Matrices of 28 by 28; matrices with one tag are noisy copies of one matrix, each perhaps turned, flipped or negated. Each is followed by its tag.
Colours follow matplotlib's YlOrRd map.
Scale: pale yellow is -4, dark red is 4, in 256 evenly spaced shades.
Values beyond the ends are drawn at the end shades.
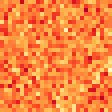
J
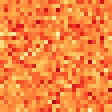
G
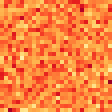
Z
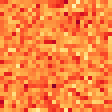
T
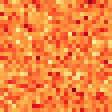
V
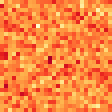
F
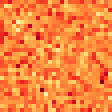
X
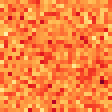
Z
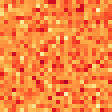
Z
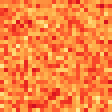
X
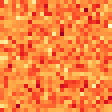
F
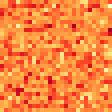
F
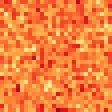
F
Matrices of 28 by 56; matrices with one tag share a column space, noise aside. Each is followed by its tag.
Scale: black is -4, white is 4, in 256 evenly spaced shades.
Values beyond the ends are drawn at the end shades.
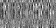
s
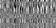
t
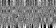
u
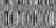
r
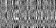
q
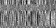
r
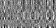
q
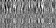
t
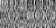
q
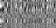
t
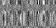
r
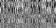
t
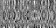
q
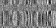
r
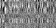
t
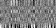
u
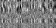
t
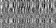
t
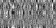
s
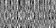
q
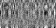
s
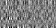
q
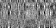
s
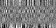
u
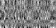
q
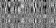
t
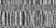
r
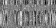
r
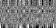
u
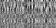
t
